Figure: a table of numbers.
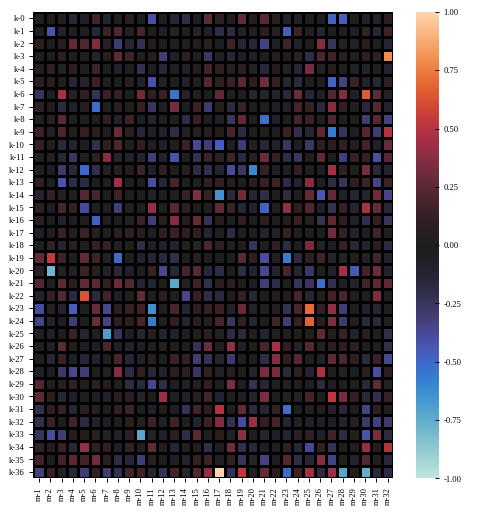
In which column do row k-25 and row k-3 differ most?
m-32
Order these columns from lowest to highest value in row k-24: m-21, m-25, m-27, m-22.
m-21, m-22, m-27, m-25
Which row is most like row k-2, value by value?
k-35
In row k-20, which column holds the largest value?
m-28
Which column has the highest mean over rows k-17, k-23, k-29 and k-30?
m-27
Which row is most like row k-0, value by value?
k-5
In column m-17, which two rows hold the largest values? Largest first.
k-36, k-31
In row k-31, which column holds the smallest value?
m-23
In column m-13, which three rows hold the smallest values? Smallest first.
k-21, k-6, k-11
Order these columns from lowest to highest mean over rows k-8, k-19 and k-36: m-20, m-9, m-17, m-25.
m-20, m-9, m-25, m-17
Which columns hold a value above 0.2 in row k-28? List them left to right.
m-8, m-21, m-22, m-26
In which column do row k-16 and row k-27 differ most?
m-15
